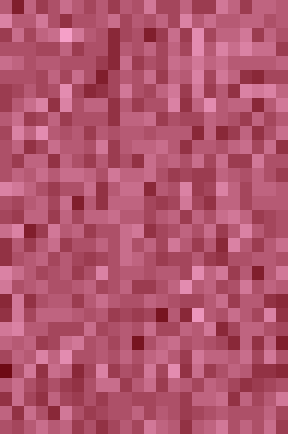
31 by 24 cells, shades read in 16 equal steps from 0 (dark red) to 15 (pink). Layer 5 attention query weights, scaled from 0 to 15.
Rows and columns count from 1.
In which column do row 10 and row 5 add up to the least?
10
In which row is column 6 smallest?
2
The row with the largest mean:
26
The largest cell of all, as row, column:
3, 6
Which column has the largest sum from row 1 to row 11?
17
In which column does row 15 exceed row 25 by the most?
12
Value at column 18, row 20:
9
